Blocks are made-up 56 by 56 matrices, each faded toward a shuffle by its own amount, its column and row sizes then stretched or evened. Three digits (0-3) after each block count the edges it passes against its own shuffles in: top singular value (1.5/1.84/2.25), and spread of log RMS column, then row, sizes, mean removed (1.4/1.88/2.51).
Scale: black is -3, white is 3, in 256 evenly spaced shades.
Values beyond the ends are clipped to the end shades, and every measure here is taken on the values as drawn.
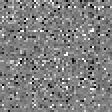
1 1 2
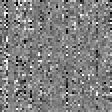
1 3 1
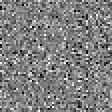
2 1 1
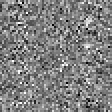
1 2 0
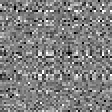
3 1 3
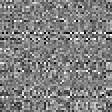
3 0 3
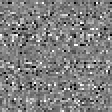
1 0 3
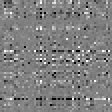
3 2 3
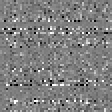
0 2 3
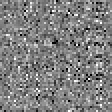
1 2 1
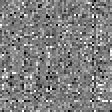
2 1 2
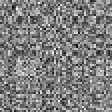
3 0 1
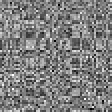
3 0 1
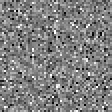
0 1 0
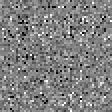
0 1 2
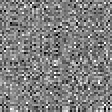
3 1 1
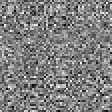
2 0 2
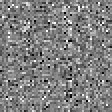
1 2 1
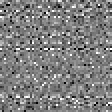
3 0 2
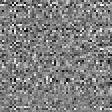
2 2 3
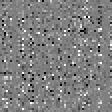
0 3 1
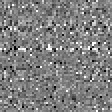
2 1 2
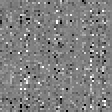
0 3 2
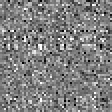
2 1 2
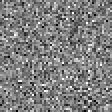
1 0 0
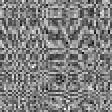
3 0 0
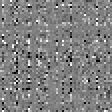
2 3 2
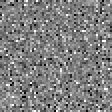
0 1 1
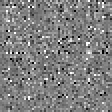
1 1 2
